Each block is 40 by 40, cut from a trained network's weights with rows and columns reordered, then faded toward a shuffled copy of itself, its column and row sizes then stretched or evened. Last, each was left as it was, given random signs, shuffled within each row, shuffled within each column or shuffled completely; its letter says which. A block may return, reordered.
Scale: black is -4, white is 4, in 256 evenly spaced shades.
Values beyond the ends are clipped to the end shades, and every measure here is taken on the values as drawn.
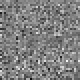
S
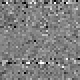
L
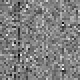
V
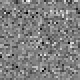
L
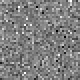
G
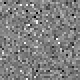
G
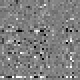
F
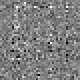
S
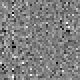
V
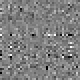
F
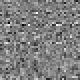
F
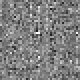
V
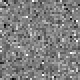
G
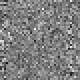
V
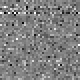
L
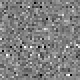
L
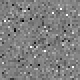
G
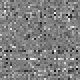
S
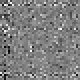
F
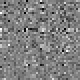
F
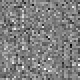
V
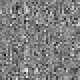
F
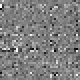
S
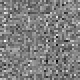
S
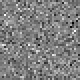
G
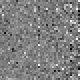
V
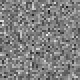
V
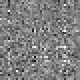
S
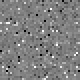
G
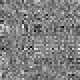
F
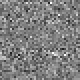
L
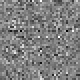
S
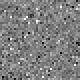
G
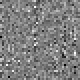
V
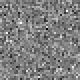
G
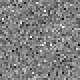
G
